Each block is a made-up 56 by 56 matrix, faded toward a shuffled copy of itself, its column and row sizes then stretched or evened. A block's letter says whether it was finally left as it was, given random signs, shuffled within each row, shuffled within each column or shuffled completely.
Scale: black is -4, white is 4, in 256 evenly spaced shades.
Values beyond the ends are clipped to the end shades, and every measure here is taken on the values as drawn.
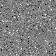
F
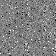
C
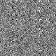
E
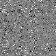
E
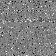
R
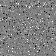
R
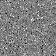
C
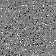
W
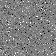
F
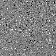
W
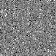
E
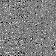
W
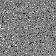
R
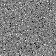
F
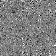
W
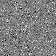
F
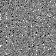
C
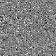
E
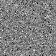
C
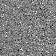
C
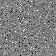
F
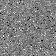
F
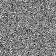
F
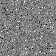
F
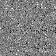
W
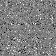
R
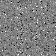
C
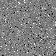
F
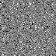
E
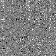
E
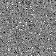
W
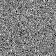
F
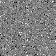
R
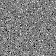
F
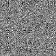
E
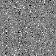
W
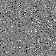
W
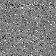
R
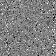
C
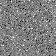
R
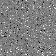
C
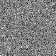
C
